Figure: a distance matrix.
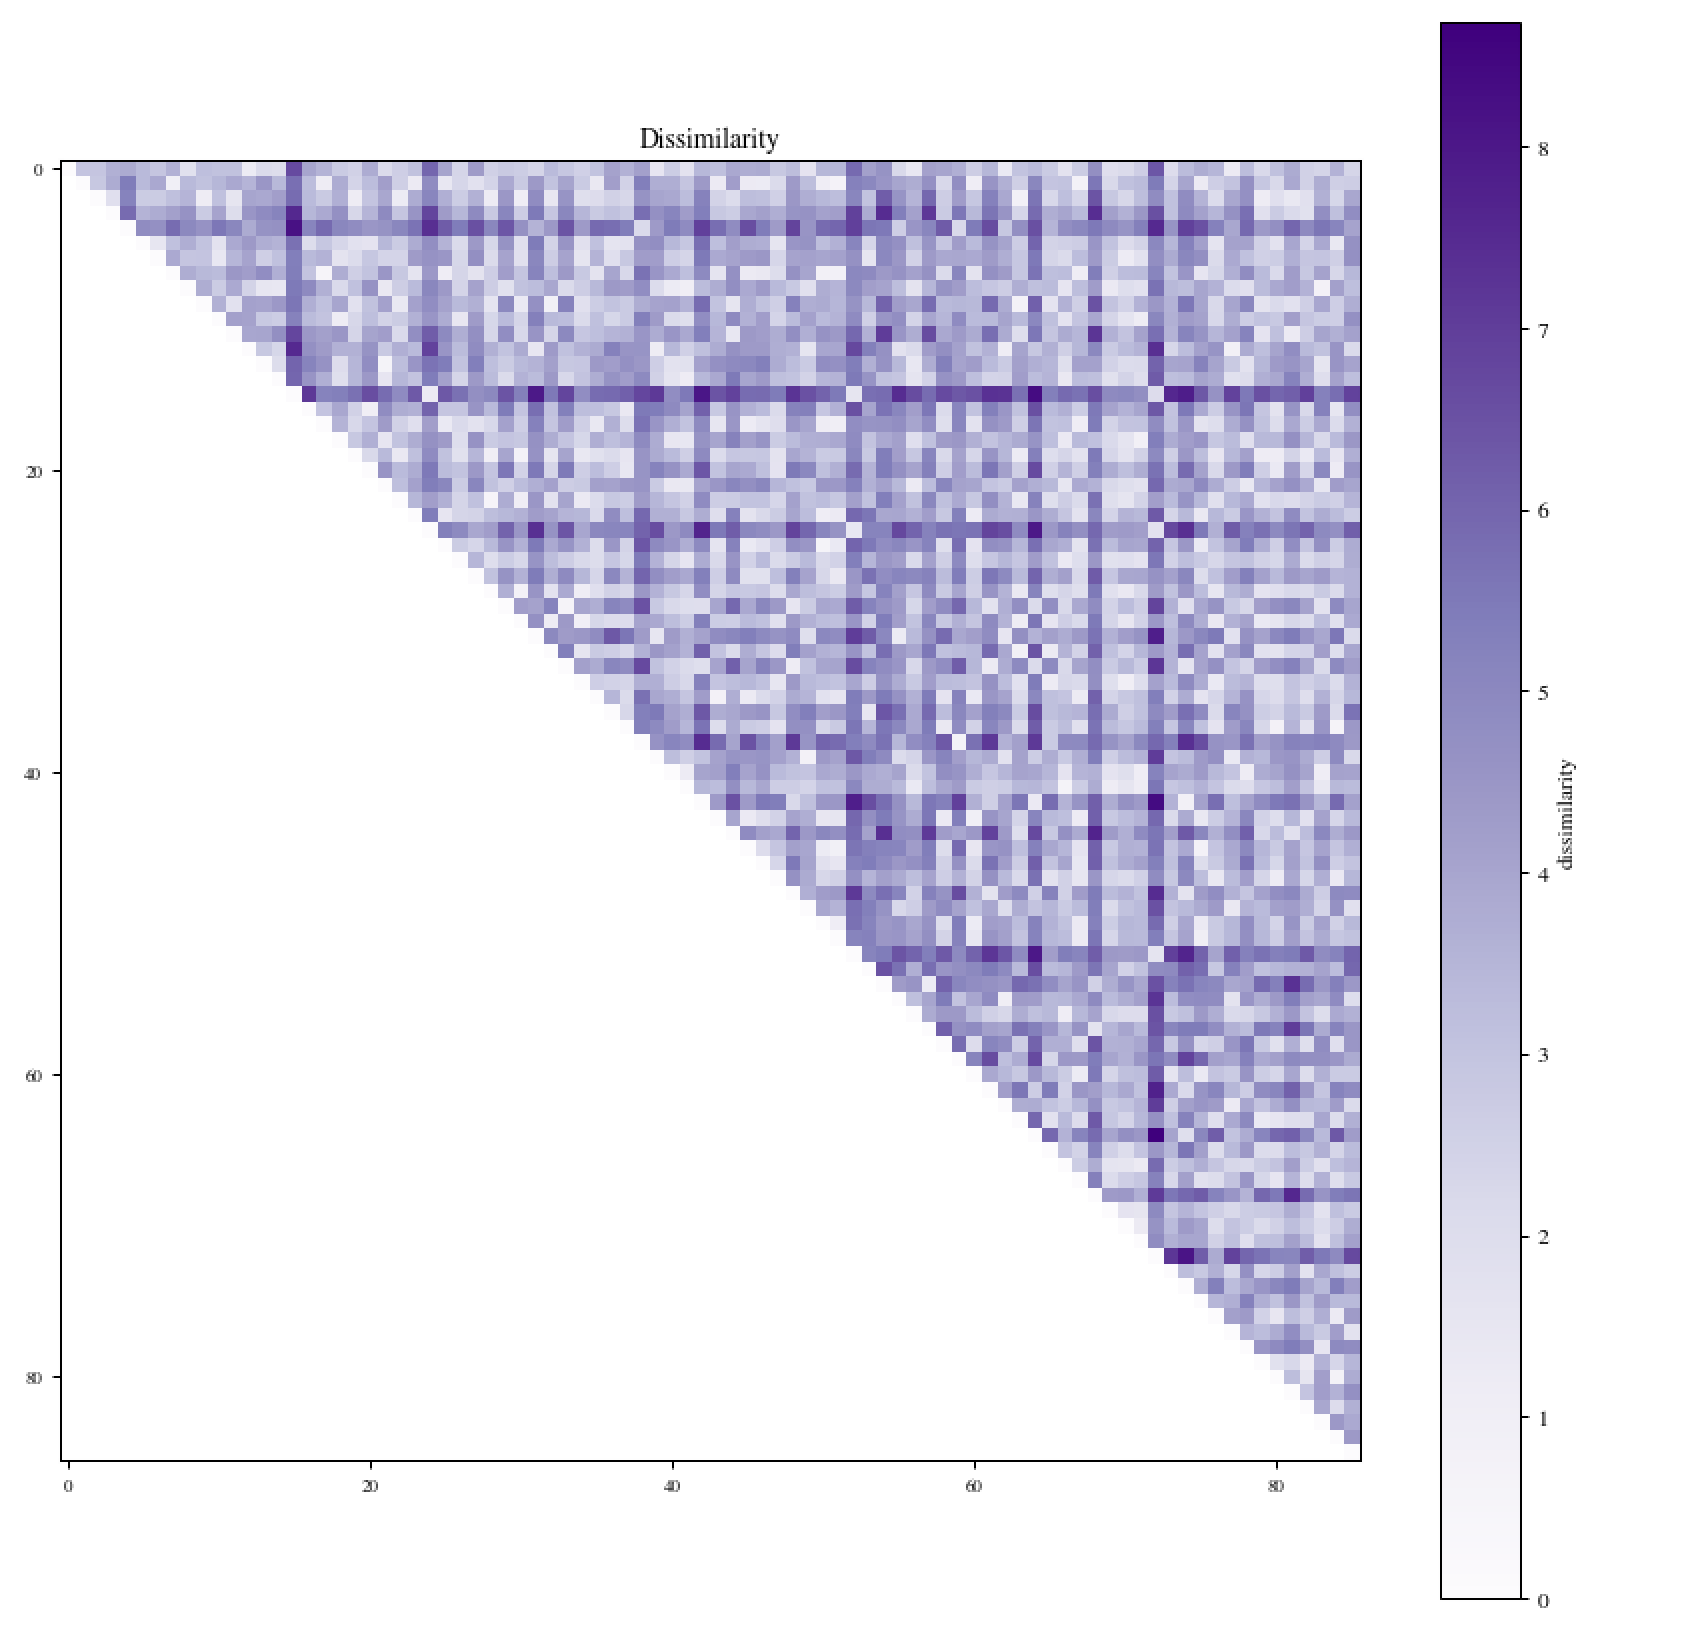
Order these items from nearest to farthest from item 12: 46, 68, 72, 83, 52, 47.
83, 47, 46, 68, 52, 72
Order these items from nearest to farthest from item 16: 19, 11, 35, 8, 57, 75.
19, 35, 75, 11, 8, 57
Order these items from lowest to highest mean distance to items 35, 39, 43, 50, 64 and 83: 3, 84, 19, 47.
19, 47, 84, 3
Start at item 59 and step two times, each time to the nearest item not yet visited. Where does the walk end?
4
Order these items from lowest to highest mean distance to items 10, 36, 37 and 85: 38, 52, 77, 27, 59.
77, 27, 59, 38, 52
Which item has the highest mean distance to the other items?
15
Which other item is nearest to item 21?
13
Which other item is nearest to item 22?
28
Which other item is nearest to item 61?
33
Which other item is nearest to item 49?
39
